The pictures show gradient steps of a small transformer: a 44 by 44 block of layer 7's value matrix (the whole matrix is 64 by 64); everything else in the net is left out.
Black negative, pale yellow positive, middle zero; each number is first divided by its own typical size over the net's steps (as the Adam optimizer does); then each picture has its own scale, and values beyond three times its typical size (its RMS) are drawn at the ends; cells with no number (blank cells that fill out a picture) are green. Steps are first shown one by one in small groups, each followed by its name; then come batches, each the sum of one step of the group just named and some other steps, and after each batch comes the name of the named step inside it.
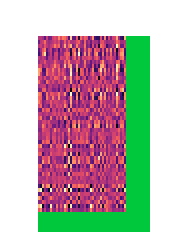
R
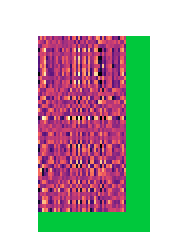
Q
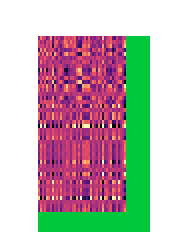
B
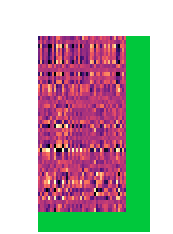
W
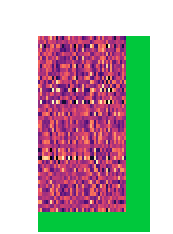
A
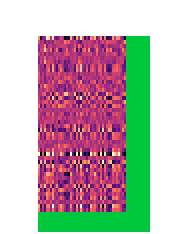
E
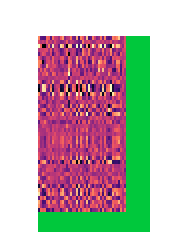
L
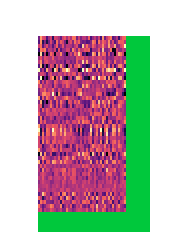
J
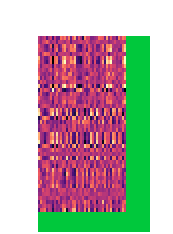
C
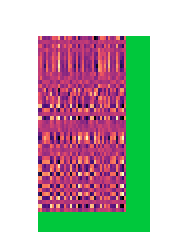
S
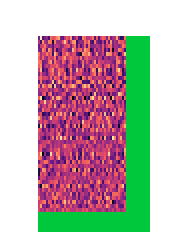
B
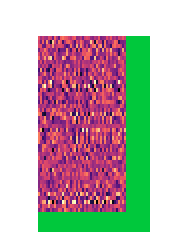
L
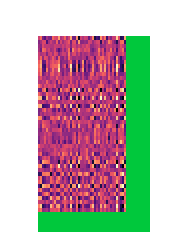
S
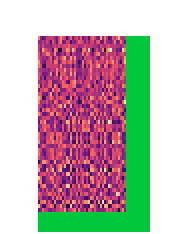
C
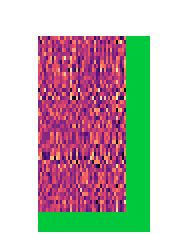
C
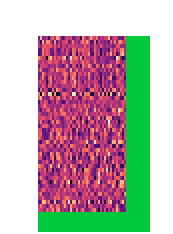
Q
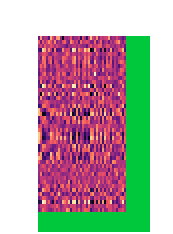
Q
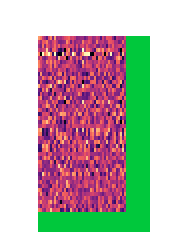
A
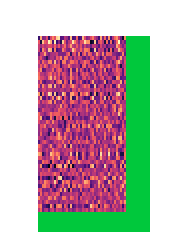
R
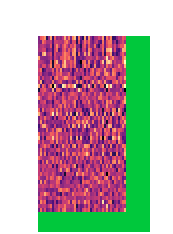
C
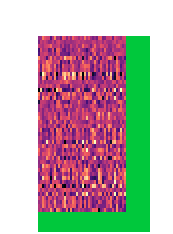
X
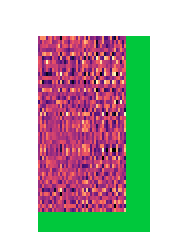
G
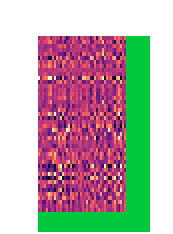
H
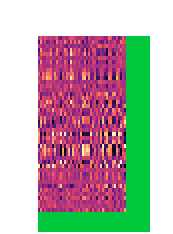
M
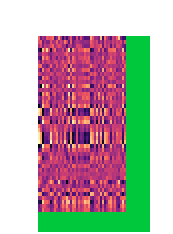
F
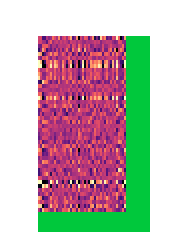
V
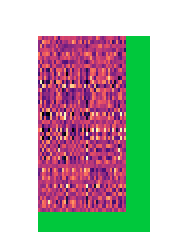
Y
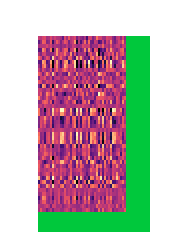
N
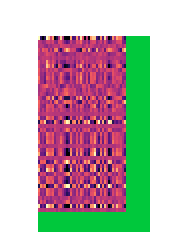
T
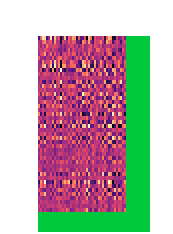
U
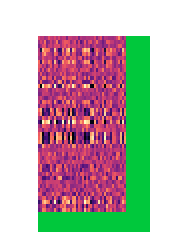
F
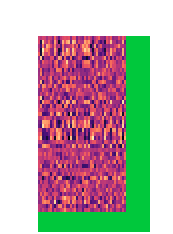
N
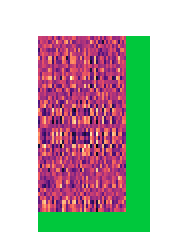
M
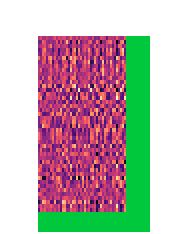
N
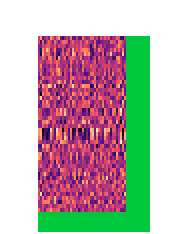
F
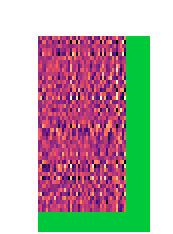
H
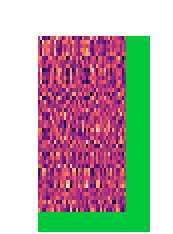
Y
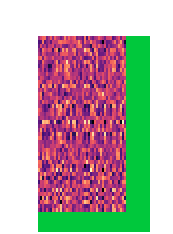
N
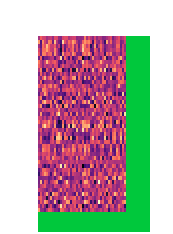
G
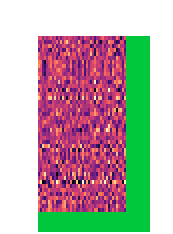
V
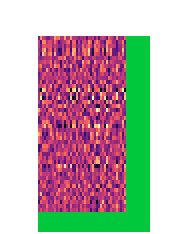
U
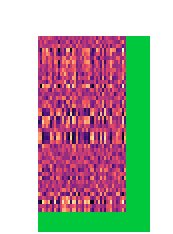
F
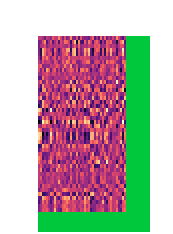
F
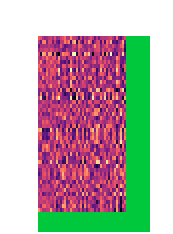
Y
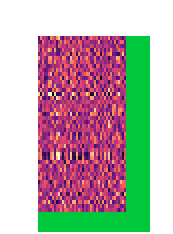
U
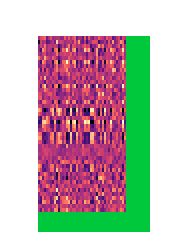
N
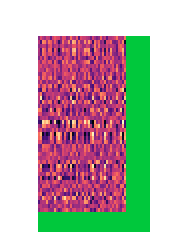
H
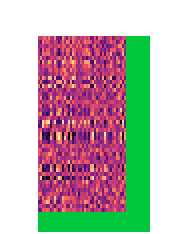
H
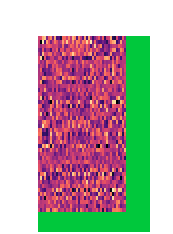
G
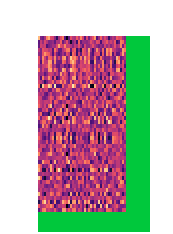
T
